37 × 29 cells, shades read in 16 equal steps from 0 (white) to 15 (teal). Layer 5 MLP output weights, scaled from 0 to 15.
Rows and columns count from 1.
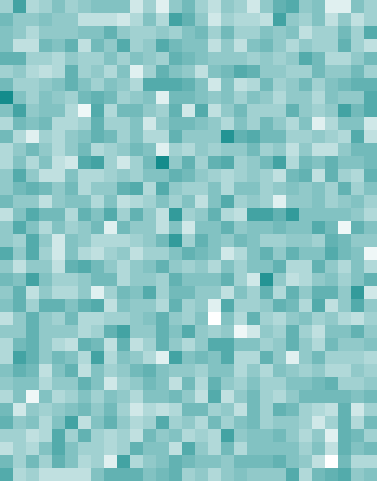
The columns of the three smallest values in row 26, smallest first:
19, 20, 25
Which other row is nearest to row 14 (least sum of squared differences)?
5
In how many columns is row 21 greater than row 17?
10
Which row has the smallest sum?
2
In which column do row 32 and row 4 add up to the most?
27
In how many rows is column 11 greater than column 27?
14
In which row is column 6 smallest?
13
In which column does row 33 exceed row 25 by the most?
17
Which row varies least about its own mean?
3
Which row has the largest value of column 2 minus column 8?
23
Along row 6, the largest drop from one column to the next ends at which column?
11
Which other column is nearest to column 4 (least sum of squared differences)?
16
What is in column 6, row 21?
10
